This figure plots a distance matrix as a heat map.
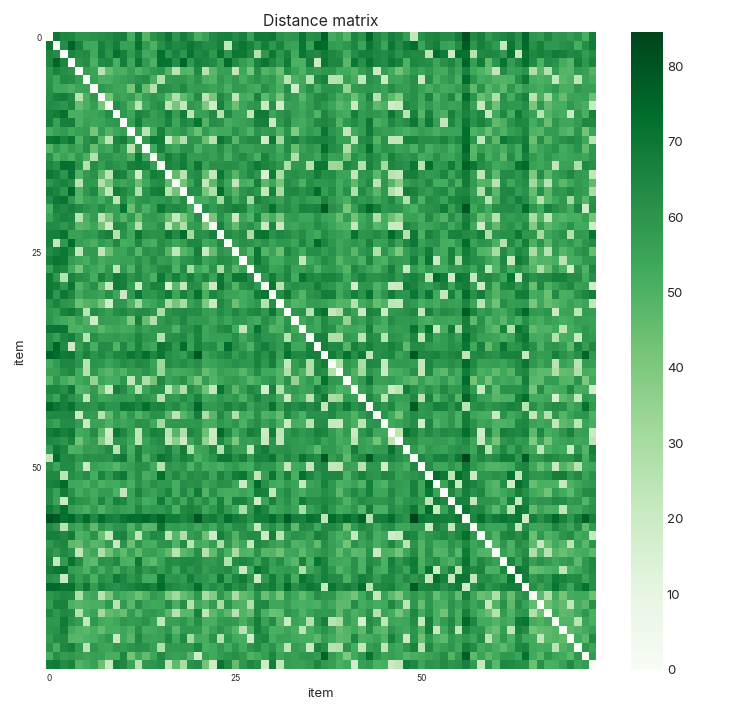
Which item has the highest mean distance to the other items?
56
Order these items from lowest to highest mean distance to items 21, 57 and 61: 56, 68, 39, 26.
39, 68, 26, 56
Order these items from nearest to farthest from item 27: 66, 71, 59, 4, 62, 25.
59, 66, 4, 25, 62, 71
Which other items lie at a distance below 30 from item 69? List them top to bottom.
26, 34, 52, 55, 62
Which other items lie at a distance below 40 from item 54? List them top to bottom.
2, 28, 51, 57, 63
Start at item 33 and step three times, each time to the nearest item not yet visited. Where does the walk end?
40
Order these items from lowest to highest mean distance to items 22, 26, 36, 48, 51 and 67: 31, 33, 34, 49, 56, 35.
31, 34, 33, 35, 49, 56
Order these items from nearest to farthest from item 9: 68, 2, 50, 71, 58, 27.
27, 50, 68, 71, 58, 2
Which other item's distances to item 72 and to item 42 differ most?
20
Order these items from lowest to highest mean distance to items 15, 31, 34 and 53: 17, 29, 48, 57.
17, 29, 48, 57
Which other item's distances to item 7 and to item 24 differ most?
1
